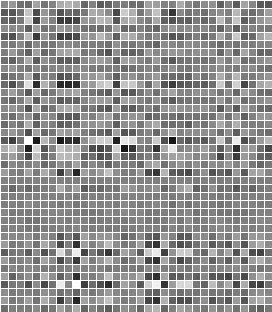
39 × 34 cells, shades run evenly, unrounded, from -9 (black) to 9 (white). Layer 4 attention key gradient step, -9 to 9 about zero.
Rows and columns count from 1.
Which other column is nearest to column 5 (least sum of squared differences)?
9
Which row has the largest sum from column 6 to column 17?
18
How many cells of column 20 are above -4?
33
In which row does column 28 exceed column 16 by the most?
19
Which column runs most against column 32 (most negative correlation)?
20
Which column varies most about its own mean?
10
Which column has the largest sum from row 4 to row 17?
30
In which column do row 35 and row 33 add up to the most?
14
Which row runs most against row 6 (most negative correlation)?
16
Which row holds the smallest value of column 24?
22
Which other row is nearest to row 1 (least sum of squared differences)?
7
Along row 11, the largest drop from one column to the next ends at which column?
5
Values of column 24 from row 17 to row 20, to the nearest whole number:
1 -3 1 2
